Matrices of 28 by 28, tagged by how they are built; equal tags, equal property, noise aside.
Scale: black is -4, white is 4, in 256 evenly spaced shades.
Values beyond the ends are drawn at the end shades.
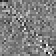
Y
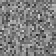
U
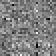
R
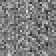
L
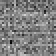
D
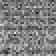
D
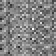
L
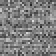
D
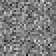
L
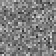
U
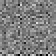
R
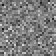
U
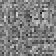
D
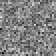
U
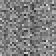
L
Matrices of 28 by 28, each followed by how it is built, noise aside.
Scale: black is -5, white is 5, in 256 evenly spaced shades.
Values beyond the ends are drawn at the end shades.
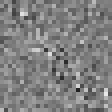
banded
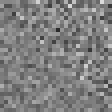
upper triangular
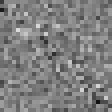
banded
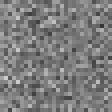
repeating rows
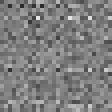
low rank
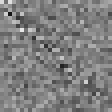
banded
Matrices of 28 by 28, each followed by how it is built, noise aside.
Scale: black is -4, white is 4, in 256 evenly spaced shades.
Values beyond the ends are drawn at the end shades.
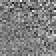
upper triangular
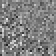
lower triangular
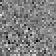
lower triangular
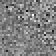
upper triangular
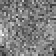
smooth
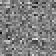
low rank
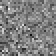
lower triangular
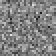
repeating columns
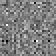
low rank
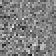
lower triangular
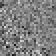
lower triangular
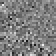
lower triangular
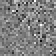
upper triangular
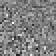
lower triangular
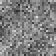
smooth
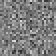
low rank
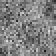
smooth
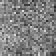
smooth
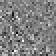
lower triangular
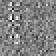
low rank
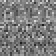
repeating columns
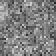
smooth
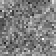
smooth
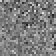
upper triangular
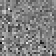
lower triangular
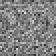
repeating columns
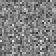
repeating columns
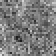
smooth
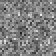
repeating columns
